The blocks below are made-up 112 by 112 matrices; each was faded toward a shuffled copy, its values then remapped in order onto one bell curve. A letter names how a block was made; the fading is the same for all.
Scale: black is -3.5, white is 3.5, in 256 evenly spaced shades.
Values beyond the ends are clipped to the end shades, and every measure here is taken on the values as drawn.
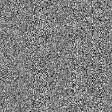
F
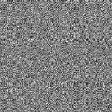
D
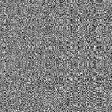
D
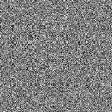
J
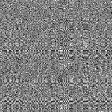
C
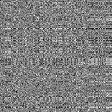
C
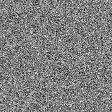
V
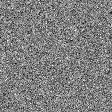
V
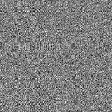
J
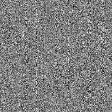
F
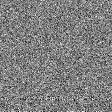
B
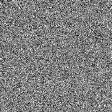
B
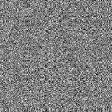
J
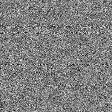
B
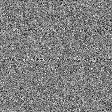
B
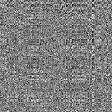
D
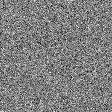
V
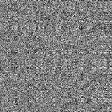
J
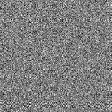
J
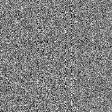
F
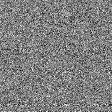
B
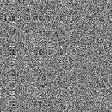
J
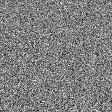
B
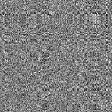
D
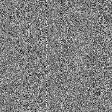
F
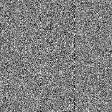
F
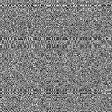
C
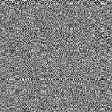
C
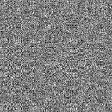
J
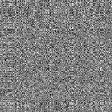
D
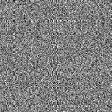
J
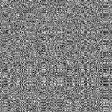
C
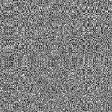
D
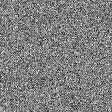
V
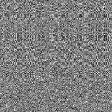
D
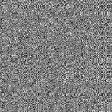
D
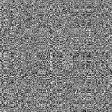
D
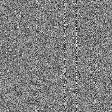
F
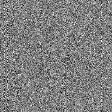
F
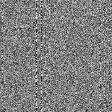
F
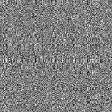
D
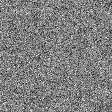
V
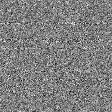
B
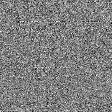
B
